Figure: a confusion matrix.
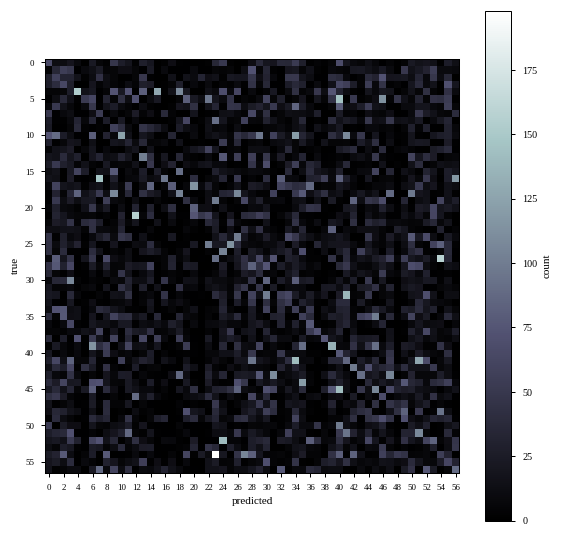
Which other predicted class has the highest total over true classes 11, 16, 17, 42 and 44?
7
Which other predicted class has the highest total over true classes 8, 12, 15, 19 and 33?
23
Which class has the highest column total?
40
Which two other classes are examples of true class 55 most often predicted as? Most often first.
30, 13
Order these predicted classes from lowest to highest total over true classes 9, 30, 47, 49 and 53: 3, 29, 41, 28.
41, 29, 28, 3
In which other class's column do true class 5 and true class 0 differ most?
46
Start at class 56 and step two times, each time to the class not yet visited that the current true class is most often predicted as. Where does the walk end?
28
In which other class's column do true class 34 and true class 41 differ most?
51
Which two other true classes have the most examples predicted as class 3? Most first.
30, 41
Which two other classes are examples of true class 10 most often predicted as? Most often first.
34, 41
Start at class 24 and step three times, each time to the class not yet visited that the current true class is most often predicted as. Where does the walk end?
45
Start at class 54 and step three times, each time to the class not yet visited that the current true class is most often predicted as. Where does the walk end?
6
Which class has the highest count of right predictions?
4
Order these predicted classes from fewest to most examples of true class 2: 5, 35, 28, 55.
5, 35, 55, 28
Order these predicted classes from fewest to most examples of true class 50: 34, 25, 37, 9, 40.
25, 9, 34, 37, 40
